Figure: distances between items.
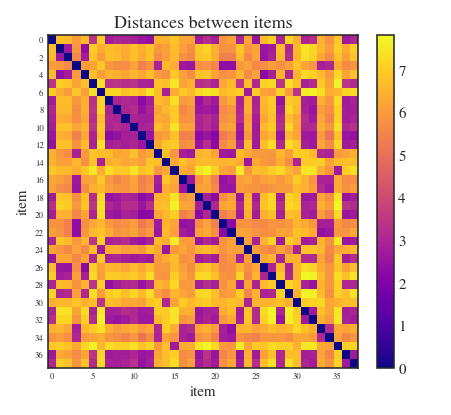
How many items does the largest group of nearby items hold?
18
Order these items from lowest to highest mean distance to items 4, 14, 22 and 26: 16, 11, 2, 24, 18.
2, 24, 16, 11, 18
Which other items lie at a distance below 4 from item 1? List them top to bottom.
2, 4, 26, 27, 29
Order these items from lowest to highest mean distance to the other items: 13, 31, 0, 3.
0, 31, 3, 13
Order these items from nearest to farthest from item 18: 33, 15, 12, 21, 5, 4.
12, 5, 21, 33, 4, 15
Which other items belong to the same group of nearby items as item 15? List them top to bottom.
35
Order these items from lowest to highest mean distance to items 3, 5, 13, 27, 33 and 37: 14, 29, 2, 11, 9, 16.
16, 11, 9, 2, 29, 14
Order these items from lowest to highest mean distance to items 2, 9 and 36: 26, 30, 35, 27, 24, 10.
10, 26, 27, 24, 30, 35
